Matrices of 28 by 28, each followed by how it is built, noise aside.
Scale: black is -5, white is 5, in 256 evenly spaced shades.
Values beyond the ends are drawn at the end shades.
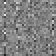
uneven columns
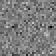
uneven rows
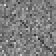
diagonal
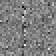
uneven columns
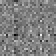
low rank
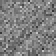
Hankel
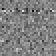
uneven rows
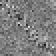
banded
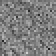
Toeplitz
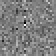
uneven columns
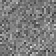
Hankel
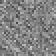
Toeplitz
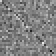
diagonal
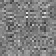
low rank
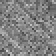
Toeplitz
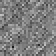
Hankel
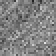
Hankel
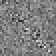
banded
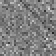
Toeplitz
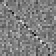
diagonal
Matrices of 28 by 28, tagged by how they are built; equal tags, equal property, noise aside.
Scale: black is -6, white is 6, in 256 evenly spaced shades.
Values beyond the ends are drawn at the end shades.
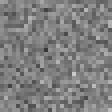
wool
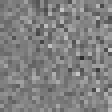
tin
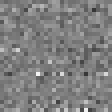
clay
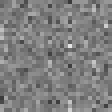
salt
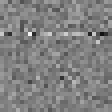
clay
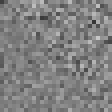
tin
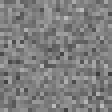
wool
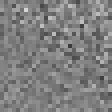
tin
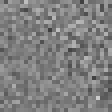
tin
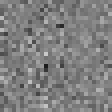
salt
